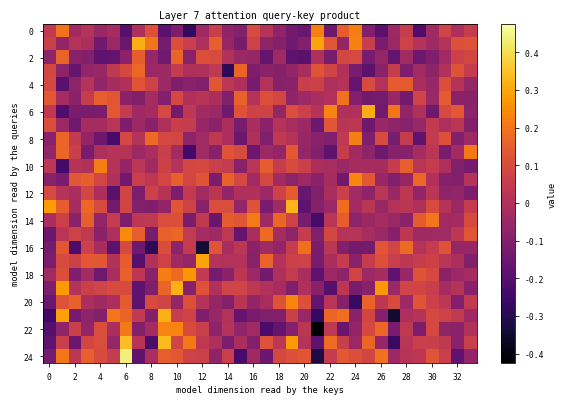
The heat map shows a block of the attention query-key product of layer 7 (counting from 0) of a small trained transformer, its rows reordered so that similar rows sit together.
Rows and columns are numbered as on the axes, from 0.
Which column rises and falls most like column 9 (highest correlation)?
6
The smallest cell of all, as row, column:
22, 21
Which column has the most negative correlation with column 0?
9
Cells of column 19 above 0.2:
3
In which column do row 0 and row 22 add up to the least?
29
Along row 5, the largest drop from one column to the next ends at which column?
24
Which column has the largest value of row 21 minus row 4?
1
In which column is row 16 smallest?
12
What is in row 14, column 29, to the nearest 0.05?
0.15
